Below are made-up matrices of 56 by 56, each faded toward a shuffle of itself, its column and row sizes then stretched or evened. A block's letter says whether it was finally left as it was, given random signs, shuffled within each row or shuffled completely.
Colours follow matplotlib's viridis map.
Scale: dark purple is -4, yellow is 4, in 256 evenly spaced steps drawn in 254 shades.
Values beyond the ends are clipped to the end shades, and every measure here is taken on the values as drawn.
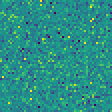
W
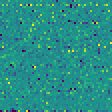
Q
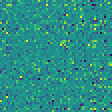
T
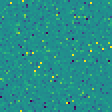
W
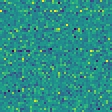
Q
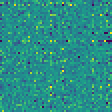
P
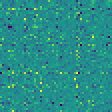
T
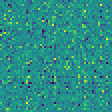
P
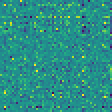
T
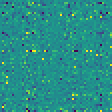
P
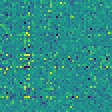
P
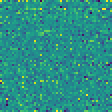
P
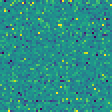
Q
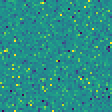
W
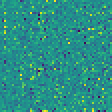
P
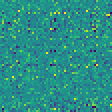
T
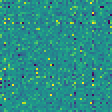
P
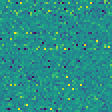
Q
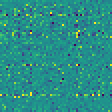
T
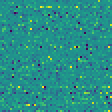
Q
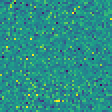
Q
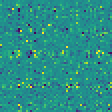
T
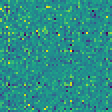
T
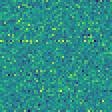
Q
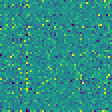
P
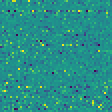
Q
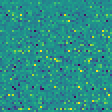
Q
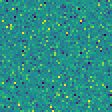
W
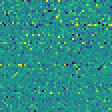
Q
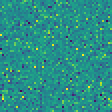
W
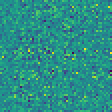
P
